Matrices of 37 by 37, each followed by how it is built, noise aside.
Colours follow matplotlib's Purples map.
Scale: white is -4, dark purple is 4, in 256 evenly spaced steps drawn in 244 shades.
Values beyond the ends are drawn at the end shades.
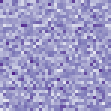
repeating columns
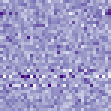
uneven rows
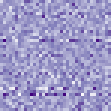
uneven rows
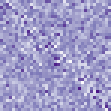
banded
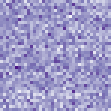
blocks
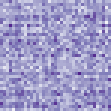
blocks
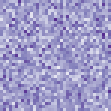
repeating columns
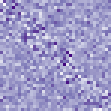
banded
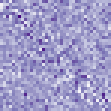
banded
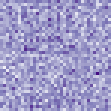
blocks
